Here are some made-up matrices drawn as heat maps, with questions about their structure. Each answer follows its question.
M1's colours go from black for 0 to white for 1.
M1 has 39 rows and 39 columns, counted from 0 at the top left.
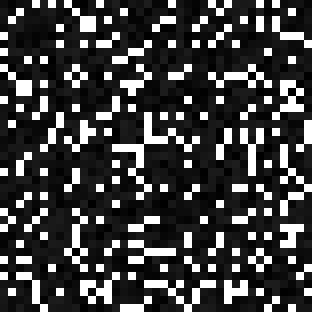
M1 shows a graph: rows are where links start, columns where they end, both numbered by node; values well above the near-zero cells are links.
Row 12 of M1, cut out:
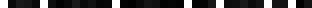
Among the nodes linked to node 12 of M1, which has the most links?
node 36
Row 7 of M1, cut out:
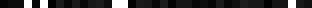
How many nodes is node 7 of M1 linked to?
5
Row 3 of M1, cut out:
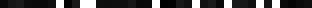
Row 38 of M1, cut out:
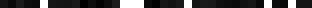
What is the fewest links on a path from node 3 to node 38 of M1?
3
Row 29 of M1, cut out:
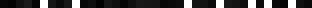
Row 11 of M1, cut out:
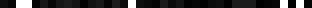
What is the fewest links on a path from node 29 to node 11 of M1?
4
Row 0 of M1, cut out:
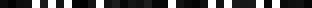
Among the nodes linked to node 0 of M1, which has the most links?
node 32
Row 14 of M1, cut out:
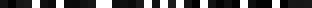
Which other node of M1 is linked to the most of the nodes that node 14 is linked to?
node 35
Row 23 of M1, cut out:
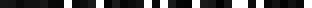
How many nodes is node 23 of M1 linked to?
9
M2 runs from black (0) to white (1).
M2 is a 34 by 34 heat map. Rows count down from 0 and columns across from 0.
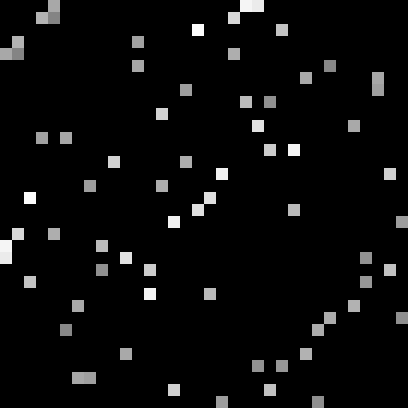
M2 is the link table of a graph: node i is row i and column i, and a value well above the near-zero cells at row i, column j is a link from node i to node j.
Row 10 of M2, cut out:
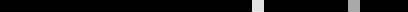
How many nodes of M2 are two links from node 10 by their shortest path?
3
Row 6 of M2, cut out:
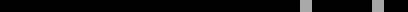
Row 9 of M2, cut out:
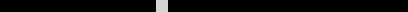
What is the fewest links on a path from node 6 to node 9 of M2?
5
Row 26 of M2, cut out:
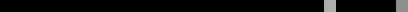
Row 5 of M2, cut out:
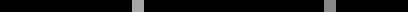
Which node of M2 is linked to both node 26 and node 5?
node 27
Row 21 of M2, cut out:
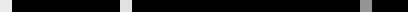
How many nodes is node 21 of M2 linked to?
3
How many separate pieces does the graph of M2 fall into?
2
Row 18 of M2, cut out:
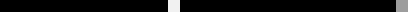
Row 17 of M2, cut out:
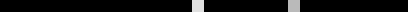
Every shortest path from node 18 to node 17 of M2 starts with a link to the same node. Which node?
node 14
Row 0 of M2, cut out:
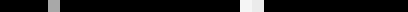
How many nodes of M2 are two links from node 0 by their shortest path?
5
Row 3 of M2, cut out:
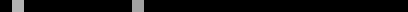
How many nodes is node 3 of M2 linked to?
2
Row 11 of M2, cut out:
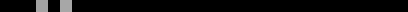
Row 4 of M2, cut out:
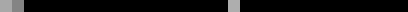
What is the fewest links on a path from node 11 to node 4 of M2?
3
